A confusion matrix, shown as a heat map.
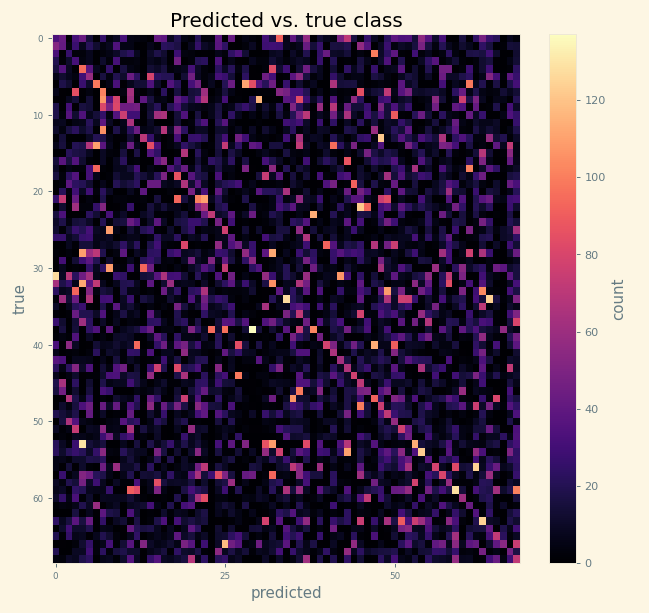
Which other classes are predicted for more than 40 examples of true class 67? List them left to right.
24, 43, 63
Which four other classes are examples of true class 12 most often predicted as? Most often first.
7, 16, 47, 18
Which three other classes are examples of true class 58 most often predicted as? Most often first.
15, 53, 26
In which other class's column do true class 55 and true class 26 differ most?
37
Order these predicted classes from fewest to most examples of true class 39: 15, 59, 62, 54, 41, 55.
59, 41, 62, 54, 15, 55
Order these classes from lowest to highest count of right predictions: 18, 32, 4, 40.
40, 18, 4, 32
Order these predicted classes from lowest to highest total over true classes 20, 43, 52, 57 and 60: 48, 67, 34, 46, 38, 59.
38, 59, 48, 67, 34, 46
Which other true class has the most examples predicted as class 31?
53
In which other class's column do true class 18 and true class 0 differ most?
33
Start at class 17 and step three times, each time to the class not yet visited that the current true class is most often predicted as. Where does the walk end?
28
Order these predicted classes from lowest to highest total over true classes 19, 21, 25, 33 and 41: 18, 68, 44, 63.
18, 68, 44, 63
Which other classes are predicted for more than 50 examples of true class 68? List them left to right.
20, 37, 59
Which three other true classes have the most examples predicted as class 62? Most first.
56, 48, 54
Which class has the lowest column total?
66
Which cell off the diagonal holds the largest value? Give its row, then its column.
38, 29
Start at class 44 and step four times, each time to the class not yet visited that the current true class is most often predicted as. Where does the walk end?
35
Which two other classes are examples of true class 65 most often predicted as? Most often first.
59, 18
